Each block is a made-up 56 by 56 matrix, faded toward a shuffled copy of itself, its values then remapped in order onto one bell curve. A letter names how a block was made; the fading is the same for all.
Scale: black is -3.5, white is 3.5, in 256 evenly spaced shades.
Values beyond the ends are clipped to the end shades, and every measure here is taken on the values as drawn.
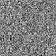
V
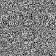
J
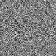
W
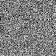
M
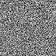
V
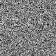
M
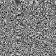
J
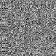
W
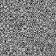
W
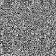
J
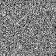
M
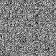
M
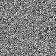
M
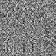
W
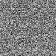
M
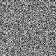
V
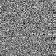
W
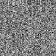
W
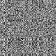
J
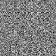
J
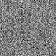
W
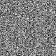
M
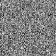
M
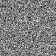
M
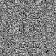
W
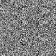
W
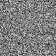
M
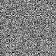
J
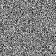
M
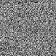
W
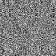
W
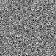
W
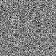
W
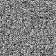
V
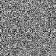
J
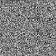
J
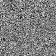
M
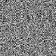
J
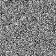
M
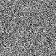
V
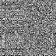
J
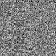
W
